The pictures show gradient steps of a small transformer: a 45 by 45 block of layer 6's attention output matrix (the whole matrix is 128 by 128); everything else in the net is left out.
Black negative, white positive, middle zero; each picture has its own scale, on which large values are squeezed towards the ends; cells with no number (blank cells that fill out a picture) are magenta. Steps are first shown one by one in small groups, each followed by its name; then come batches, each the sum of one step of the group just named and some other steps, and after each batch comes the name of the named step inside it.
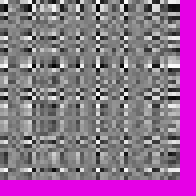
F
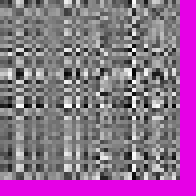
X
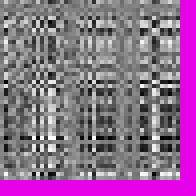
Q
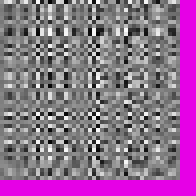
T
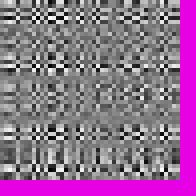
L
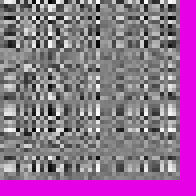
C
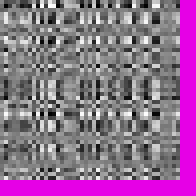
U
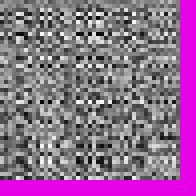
Q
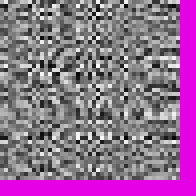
F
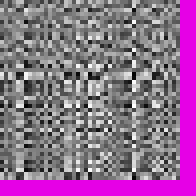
X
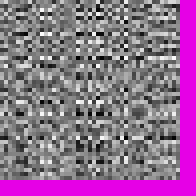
F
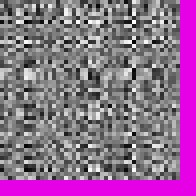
U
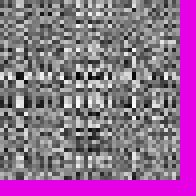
X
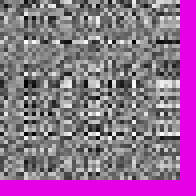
U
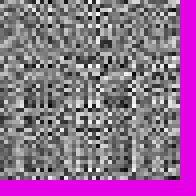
X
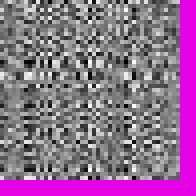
T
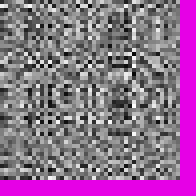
X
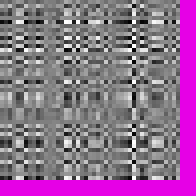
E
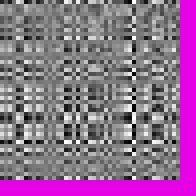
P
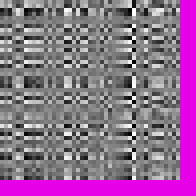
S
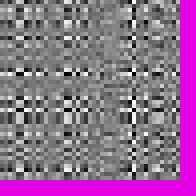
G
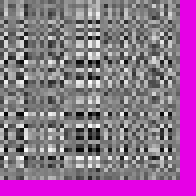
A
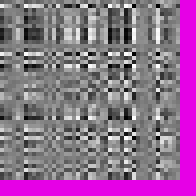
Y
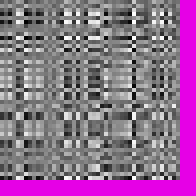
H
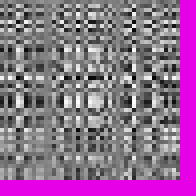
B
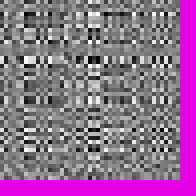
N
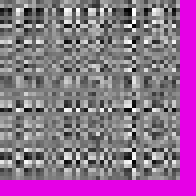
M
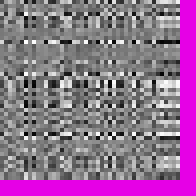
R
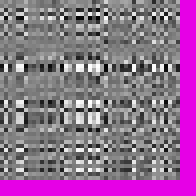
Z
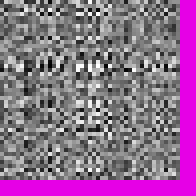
Z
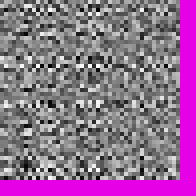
N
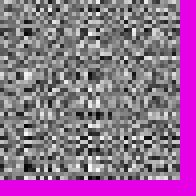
A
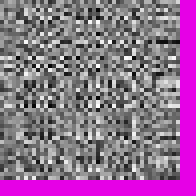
R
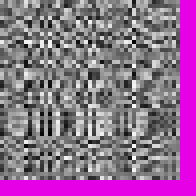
S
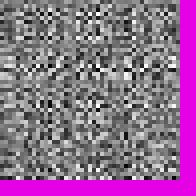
H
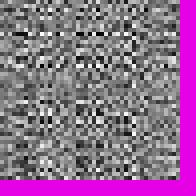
S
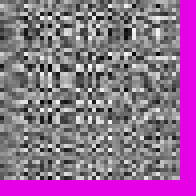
Y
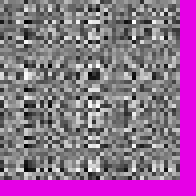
H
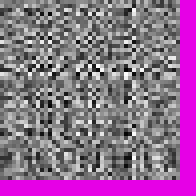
S
